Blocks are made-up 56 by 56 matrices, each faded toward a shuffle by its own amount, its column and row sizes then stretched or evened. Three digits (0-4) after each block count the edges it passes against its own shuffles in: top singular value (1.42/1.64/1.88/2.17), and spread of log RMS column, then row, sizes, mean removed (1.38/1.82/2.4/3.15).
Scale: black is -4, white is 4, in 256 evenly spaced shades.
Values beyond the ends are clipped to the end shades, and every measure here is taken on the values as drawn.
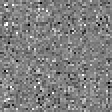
1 2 1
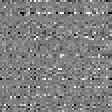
4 1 4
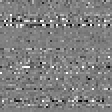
2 0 4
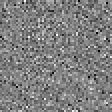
3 0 0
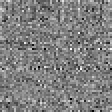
2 0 3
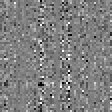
2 4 0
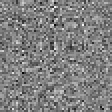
3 2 1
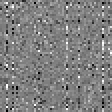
4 3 1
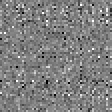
2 2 2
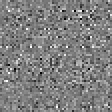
2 1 3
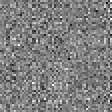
4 2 0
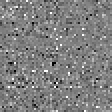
2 1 2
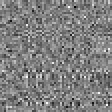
4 1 2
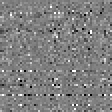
2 2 3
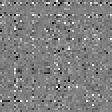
3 2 3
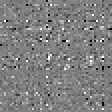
1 2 3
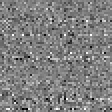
0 1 3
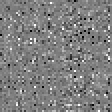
2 3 1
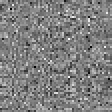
3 1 0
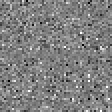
0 0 2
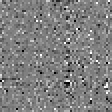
3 2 1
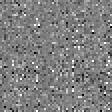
1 2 1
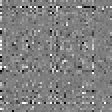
4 2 3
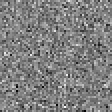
0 1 1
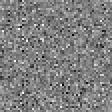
0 1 1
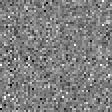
1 1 0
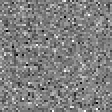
2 0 0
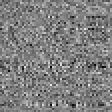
3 0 3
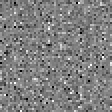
1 2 0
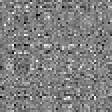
4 1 2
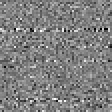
2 0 3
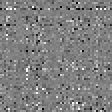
1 2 3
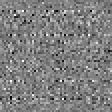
4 1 3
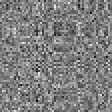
4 2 0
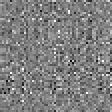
4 1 2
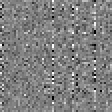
3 3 1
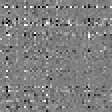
3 2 3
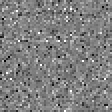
0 1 1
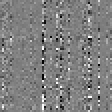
3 4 1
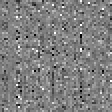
0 3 0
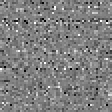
2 0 2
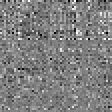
3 2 3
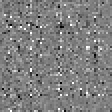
2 2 2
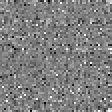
2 0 2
